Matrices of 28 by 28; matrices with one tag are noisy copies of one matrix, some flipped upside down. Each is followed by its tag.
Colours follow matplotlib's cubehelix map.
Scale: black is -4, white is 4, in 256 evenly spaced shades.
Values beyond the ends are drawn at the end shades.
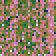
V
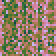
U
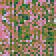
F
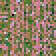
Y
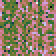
U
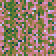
U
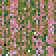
V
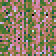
Y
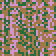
V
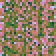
U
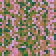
V
